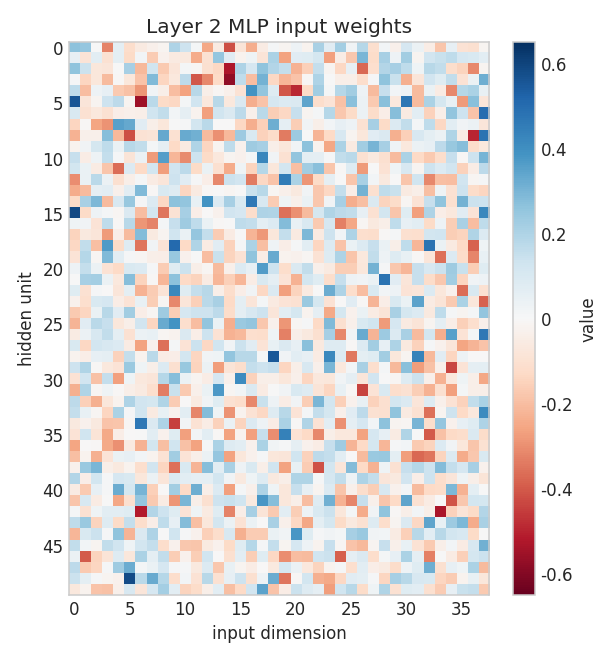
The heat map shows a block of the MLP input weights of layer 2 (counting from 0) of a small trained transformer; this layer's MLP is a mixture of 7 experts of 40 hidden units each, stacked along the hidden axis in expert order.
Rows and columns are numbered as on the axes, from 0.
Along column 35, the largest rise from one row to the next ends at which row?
23
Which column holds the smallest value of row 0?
14
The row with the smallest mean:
35
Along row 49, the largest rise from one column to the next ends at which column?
24
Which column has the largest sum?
37
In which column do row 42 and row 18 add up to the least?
6
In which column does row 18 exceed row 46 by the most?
32
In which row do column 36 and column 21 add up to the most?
5
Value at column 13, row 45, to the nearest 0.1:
0
